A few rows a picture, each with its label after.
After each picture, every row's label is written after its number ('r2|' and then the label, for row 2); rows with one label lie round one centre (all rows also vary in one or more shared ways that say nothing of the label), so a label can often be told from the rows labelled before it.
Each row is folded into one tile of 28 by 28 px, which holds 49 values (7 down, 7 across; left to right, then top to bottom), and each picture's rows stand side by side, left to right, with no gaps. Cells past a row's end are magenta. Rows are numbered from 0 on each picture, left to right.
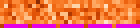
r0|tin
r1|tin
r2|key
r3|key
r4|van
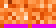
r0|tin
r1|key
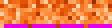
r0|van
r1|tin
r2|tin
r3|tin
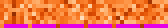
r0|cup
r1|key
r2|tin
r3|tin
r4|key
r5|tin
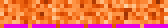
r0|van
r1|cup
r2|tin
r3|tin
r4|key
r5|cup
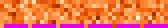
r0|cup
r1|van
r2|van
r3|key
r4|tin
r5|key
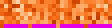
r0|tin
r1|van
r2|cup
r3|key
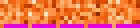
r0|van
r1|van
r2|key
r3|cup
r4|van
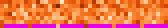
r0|tin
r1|tin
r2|van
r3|tin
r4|van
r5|van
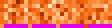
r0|cup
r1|cup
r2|van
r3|key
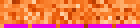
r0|cup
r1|van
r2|key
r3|tin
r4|key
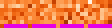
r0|key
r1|tin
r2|key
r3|van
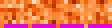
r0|key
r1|van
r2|cup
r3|cup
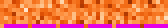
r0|cup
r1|key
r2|van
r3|van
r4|cup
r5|tin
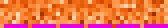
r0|van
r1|key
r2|van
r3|van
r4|key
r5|cup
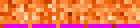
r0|tin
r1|cup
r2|cup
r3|tin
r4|tin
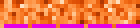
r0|cup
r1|cup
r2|van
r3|cup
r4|van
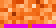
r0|cup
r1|tin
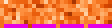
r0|van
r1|tin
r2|cup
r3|van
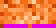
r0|tin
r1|van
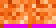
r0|tin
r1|tin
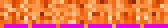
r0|cup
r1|cup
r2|van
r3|cup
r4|cup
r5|cup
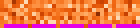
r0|cup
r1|key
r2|key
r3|cup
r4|cup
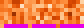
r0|cup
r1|key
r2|cup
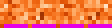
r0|tin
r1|key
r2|tin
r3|key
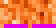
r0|van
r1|cup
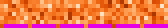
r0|tin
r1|key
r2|key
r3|van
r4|tin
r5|cup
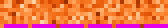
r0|cup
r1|van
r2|tin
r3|cup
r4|tin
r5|tin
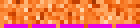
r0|cup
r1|key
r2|cup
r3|tin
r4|van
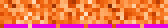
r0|tin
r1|van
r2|cup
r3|van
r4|key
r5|cup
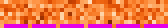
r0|van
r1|key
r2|cup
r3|van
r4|van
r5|key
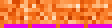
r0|cup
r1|tin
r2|key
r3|key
